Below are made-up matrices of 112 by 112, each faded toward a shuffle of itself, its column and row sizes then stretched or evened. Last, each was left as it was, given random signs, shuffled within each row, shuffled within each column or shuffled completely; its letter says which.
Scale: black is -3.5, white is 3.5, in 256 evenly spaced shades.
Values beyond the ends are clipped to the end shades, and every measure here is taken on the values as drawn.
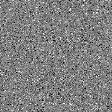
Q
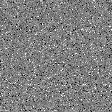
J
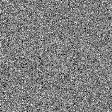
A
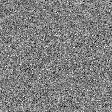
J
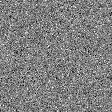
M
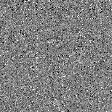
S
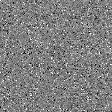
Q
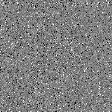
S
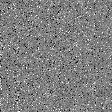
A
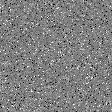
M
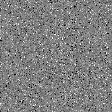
A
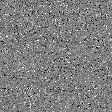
J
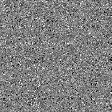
Q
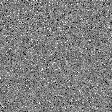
J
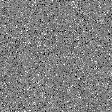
S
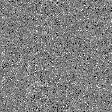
A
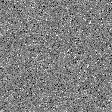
M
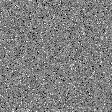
M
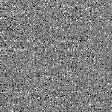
Q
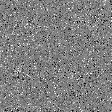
S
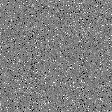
A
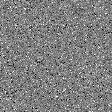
J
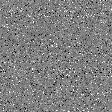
J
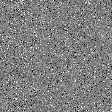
A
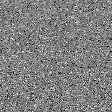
J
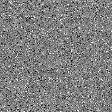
S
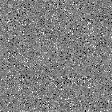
Q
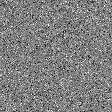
M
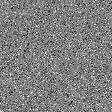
M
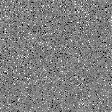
Q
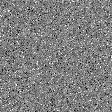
M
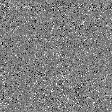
S
